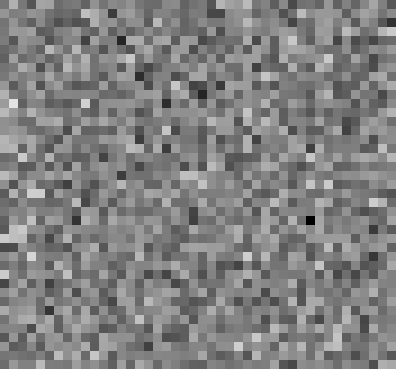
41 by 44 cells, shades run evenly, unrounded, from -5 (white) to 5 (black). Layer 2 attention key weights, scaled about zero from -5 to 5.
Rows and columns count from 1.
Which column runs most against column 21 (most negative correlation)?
14
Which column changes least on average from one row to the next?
26
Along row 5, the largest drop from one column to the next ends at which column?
15
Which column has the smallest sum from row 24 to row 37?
10
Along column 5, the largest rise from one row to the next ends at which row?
23
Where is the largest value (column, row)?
35, 25
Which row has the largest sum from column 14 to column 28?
19
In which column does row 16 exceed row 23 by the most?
42
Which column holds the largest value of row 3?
44
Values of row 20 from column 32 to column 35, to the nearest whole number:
-1 1 0 -1
